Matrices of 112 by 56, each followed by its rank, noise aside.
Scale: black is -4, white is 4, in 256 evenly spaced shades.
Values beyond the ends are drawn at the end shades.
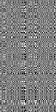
two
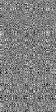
six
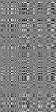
two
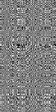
four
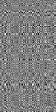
three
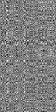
four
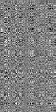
four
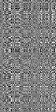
three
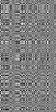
two
